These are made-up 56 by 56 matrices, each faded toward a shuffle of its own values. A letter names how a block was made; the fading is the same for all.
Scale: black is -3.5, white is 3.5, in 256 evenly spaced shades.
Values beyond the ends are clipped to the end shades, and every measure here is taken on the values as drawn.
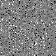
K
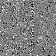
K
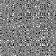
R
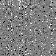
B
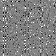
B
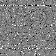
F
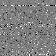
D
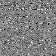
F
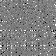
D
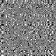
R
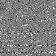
F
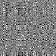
R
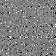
D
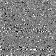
F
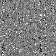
K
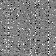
B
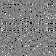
D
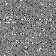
F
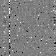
B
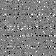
D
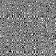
R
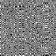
R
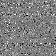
F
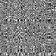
R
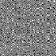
R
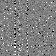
B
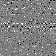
D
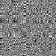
R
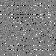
D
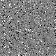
K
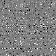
D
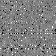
D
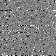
F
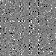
B
